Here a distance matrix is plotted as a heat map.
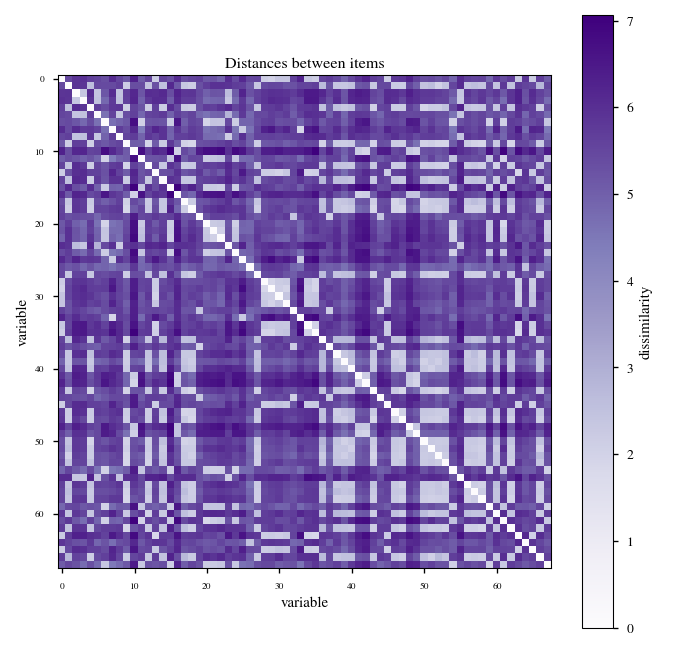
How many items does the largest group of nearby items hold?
25
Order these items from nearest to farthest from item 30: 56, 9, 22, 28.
28, 22, 9, 56
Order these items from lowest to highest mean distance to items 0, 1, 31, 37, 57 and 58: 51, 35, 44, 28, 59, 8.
51, 28, 35, 44, 59, 8
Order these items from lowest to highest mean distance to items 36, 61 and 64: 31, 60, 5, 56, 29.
56, 60, 5, 31, 29
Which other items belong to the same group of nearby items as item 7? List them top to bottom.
25, 33
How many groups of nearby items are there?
8
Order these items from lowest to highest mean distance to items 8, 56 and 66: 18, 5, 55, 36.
18, 36, 5, 55
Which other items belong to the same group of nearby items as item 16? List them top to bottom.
10, 41, 42, 48, 49
